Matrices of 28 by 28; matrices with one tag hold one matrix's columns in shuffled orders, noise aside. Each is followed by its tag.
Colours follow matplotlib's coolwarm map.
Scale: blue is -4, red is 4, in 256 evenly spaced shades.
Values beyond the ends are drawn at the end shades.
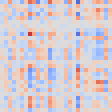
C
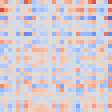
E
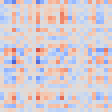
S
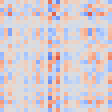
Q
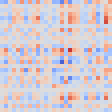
S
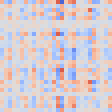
C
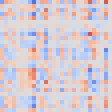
C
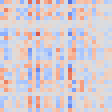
C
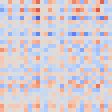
E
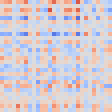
E
